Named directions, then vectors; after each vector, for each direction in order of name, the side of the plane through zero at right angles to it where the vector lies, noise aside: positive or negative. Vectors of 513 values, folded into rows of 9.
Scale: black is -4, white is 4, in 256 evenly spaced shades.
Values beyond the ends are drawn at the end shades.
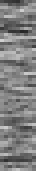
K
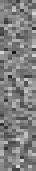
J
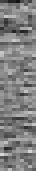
positive, positive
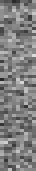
positive, positive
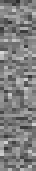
positive, positive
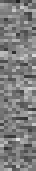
positive, positive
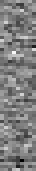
negative, positive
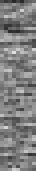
negative, positive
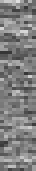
negative, negative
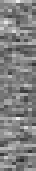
negative, negative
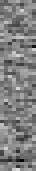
negative, positive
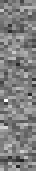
negative, positive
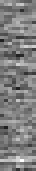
positive, negative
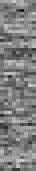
positive, negative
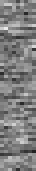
positive, negative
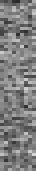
positive, positive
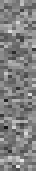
positive, negative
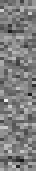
negative, positive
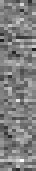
positive, negative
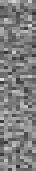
negative, negative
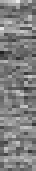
negative, negative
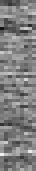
positive, positive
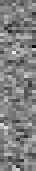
negative, positive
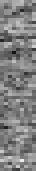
positive, negative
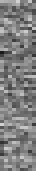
negative, negative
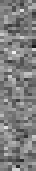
negative, positive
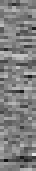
positive, positive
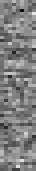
positive, negative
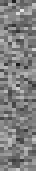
negative, positive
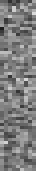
positive, positive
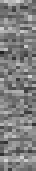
negative, negative
